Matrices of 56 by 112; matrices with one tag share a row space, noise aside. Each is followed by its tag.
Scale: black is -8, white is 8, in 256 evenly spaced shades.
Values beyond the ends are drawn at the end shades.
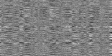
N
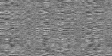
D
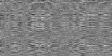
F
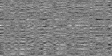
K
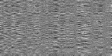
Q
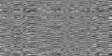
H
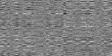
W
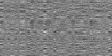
K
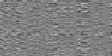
Q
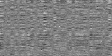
K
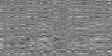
K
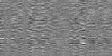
F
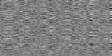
N
